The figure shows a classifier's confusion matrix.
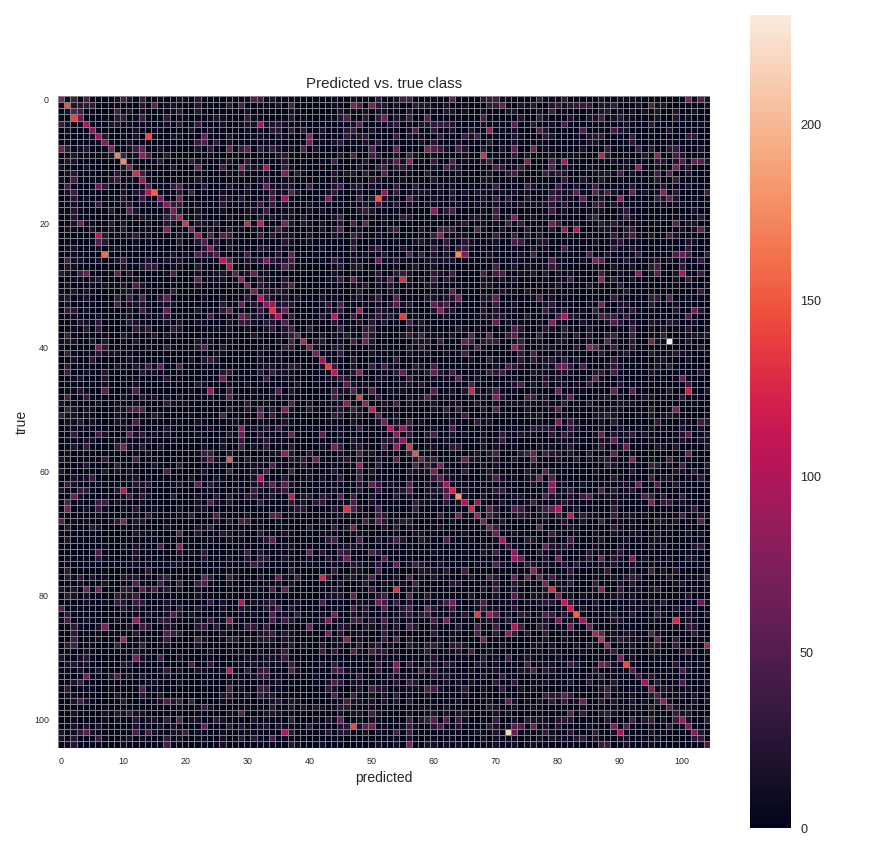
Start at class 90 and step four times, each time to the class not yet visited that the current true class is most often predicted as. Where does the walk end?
54
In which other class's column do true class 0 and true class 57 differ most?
36
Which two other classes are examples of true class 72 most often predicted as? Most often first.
19, 78
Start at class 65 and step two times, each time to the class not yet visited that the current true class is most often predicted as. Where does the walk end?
82
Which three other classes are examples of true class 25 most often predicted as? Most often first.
64, 7, 65
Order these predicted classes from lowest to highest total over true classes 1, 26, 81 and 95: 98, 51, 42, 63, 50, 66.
66, 98, 42, 63, 50, 51
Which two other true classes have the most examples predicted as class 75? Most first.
10, 77
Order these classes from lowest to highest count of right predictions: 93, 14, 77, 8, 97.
93, 14, 77, 8, 97
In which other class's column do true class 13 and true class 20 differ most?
30
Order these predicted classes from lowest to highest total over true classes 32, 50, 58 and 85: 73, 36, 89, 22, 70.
22, 89, 36, 73, 70
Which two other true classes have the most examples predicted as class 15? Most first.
1, 79
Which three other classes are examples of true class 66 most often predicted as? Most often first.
46, 80, 1
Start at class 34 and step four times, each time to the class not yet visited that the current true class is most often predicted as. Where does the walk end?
73
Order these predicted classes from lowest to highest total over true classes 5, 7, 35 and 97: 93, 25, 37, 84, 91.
93, 25, 91, 37, 84
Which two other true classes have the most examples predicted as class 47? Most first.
101, 1
